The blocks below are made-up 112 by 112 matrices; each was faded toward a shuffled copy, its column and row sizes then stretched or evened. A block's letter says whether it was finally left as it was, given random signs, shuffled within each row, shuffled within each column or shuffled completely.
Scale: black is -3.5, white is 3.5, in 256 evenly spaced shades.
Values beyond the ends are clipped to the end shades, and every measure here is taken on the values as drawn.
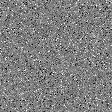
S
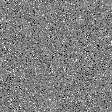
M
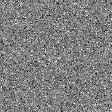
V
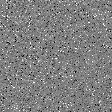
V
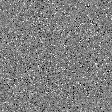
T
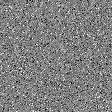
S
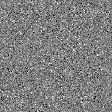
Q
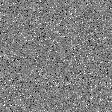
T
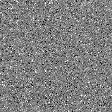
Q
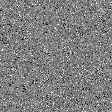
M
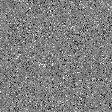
V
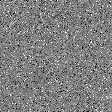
T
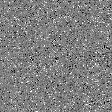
Q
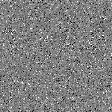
Q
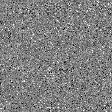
Q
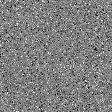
M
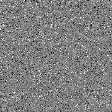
Q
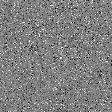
V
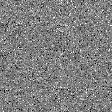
Q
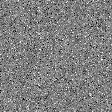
M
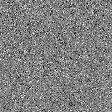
Q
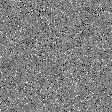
S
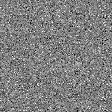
Q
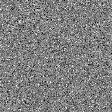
Q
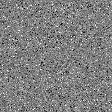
T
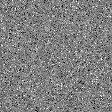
V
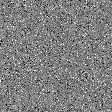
S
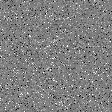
T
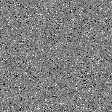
T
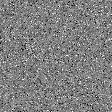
T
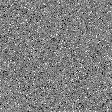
S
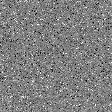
T
